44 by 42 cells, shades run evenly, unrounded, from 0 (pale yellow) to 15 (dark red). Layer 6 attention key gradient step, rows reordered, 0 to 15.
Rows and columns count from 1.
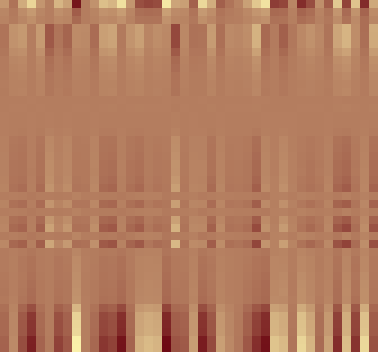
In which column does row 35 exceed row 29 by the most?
20
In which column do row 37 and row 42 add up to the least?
9
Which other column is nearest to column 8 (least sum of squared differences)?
11
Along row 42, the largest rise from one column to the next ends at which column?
19
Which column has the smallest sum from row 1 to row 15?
29
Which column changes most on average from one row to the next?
39
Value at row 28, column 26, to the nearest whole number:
8
